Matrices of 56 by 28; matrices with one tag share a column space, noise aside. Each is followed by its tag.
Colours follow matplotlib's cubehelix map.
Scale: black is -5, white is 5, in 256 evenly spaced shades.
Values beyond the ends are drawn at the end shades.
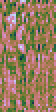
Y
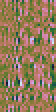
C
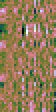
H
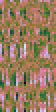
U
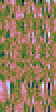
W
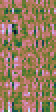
H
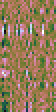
H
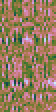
C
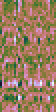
C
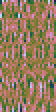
W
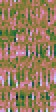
U
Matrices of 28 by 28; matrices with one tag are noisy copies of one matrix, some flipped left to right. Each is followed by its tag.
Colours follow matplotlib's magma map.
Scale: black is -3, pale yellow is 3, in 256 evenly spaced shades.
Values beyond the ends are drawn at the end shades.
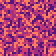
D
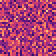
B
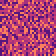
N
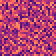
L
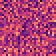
B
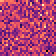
L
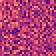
L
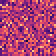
N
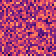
L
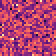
D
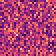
B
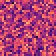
D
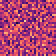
B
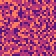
L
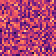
L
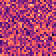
B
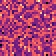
D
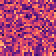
D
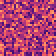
D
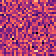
N
